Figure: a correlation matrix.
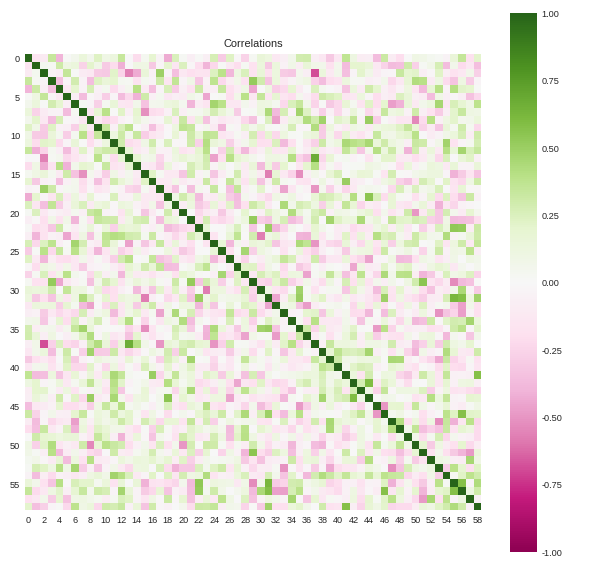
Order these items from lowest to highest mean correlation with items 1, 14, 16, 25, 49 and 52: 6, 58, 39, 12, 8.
12, 39, 58, 8, 6
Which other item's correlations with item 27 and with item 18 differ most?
42
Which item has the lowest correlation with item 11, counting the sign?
33
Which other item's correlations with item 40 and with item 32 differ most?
8
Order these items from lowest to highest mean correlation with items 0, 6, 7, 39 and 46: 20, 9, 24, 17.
17, 20, 9, 24
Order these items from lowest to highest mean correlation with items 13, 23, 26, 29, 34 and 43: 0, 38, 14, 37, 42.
38, 42, 0, 14, 37
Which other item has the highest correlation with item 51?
29
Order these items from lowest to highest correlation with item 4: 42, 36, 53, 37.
36, 42, 37, 53
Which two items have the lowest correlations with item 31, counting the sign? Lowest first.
15, 32
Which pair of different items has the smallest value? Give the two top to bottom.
2, 37
